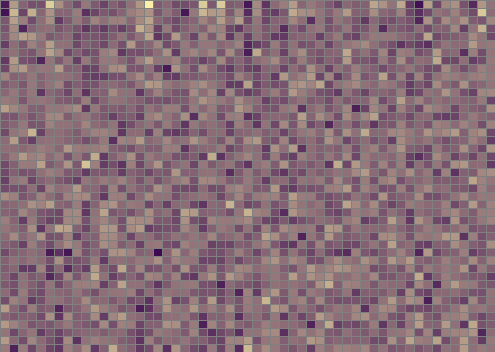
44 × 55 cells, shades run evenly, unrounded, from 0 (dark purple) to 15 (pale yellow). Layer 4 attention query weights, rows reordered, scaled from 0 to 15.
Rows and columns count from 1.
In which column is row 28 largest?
44
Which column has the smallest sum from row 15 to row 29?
14
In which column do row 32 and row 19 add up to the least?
18
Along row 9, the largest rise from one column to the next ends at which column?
20
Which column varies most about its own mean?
28
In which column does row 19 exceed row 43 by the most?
9
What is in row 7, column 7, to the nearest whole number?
8
